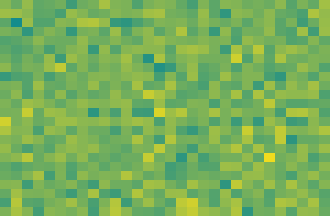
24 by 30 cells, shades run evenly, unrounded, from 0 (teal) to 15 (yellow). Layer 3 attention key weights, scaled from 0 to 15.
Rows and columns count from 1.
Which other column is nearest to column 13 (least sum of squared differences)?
4
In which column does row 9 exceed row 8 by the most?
16
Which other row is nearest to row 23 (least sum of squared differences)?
24
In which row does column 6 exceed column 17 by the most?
18
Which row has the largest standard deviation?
13
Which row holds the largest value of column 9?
3
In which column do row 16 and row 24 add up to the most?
26
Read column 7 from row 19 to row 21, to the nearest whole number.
4 4 8
